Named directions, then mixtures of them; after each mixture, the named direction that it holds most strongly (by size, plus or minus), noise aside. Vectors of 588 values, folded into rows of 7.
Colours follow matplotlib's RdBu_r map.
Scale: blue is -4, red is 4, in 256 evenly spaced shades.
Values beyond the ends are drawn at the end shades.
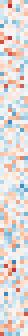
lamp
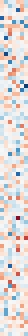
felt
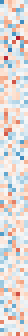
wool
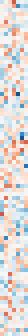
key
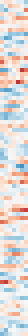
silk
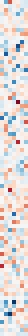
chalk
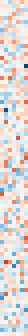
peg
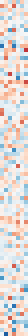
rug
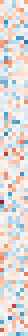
wool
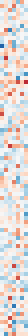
rug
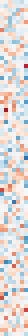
peg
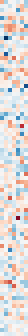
felt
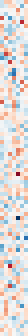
felt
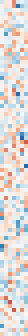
key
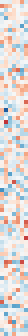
peg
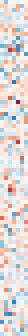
chalk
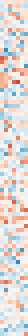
silk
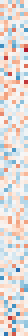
rug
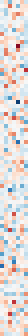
chalk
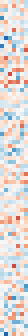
rug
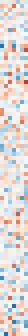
rug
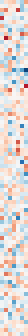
felt
